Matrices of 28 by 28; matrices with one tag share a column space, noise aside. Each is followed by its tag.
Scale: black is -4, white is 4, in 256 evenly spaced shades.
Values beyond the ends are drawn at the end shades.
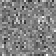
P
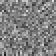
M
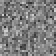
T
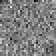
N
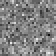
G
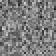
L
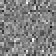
M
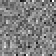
P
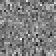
M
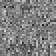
N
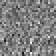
G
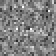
L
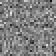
N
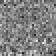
G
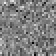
M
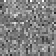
N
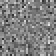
N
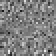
M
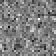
T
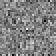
P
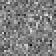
T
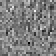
L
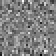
M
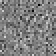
T
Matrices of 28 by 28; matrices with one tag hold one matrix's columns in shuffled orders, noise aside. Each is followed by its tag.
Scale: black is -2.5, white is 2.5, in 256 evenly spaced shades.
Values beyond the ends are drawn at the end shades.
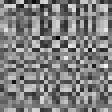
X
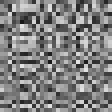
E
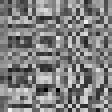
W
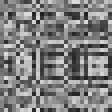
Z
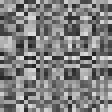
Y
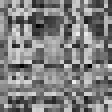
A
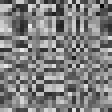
X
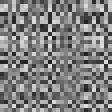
E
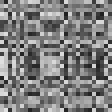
Z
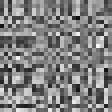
W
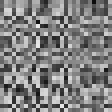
W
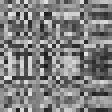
Z
